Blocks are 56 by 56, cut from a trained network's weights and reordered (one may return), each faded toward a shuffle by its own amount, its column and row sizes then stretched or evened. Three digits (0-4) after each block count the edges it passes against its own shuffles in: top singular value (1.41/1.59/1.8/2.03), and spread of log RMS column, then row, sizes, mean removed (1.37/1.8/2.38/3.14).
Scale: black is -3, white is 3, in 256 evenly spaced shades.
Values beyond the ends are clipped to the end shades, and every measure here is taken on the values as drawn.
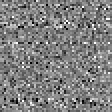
1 1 3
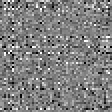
3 2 3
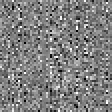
0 4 0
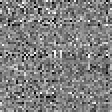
2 2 3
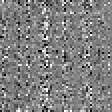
1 4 2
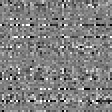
4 1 4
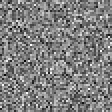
2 0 0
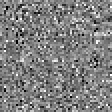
1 2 2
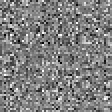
3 3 2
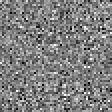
2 1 2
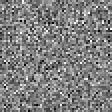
1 0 1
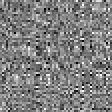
4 3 2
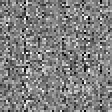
3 3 1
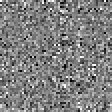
1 2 2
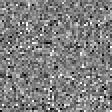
0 0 2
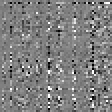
2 4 3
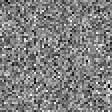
2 1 0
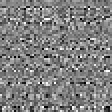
4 1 4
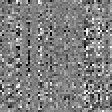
3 4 2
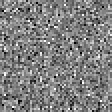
1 0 0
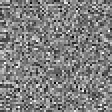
3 0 0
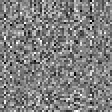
4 2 1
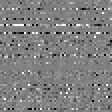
3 0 4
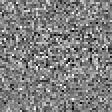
0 1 2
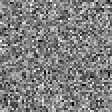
2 0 0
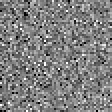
0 1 0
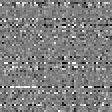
2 1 4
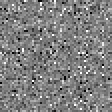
0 2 0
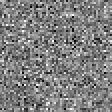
1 2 2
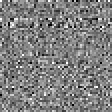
3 0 3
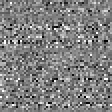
2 0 4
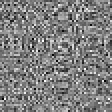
4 0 2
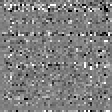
0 2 4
